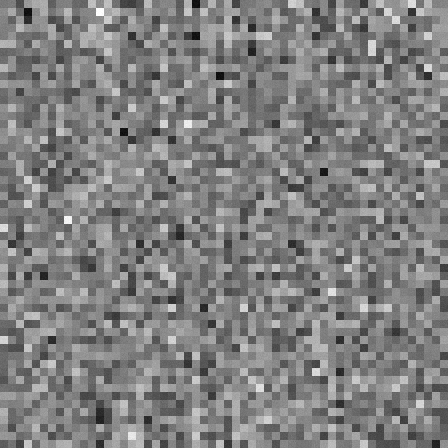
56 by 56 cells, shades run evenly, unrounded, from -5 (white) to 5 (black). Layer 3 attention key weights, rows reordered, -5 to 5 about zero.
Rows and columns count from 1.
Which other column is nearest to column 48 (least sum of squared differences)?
52
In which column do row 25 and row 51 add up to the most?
43
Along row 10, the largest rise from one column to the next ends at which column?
28
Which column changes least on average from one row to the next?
10
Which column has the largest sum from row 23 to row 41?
23
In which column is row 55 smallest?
17
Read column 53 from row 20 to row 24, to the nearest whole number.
-2 0 2 0 2
